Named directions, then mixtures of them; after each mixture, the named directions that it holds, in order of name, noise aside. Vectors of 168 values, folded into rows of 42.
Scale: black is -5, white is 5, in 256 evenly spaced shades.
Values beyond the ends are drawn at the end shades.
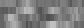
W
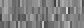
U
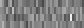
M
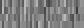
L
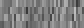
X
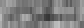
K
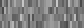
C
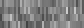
U, W, X.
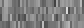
U.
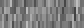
L, X.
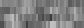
W, X.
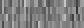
L, X.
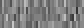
C, L, X.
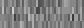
L, M.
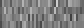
C, M, U.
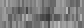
K, U, X.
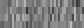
X.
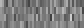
M, X.
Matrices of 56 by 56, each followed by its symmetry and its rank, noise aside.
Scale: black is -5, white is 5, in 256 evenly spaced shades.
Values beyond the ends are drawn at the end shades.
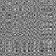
antisymmetric, rank four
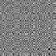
symmetric, rank three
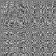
no symmetry, rank four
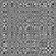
symmetric, rank three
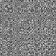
symmetric, rank six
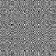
no symmetry, rank four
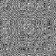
symmetric, rank four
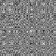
symmetric, rank four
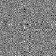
antisymmetric, rank six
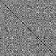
symmetric, rank six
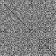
symmetric, rank six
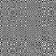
symmetric, rank three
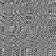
no symmetry, rank four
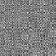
no symmetry, rank six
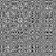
symmetric, rank four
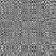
no symmetry, rank four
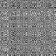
antisymmetric, rank six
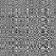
no symmetry, rank three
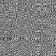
no symmetry, rank six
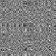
no symmetry, rank six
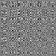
antisymmetric, rank four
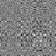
no symmetry, rank three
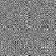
no symmetry, rank four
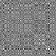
symmetric, rank three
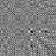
symmetric, rank three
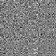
no symmetry, rank six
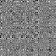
symmetric, rank six
